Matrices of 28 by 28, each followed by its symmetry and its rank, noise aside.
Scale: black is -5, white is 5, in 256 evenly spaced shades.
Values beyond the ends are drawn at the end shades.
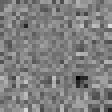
symmetric, rank four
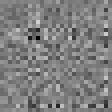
no symmetry, rank three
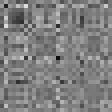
symmetric, rank three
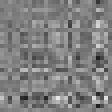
antisymmetric, rank two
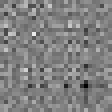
symmetric, rank four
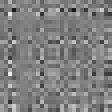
antisymmetric, rank two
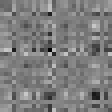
symmetric, rank two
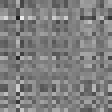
no symmetry, rank two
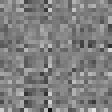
no symmetry, rank three
